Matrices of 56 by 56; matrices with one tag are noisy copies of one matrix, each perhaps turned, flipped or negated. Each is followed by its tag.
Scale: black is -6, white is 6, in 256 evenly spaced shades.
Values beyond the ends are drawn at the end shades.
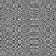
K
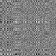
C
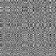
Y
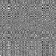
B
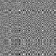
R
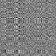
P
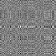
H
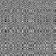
Y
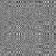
C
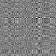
P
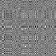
H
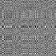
H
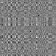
K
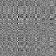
P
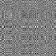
H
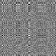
H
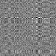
P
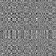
K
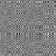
C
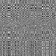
B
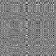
H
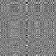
H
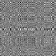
H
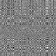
B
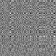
R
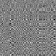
R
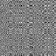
Y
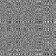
C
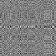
H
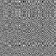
R
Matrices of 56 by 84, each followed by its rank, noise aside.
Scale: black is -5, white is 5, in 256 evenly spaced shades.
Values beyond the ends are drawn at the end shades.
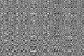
four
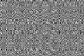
five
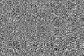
seven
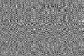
five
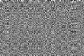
six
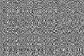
six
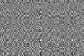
four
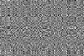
five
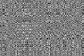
six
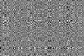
five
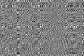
four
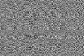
seven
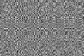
four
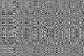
four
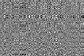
five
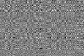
four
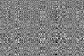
five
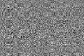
seven
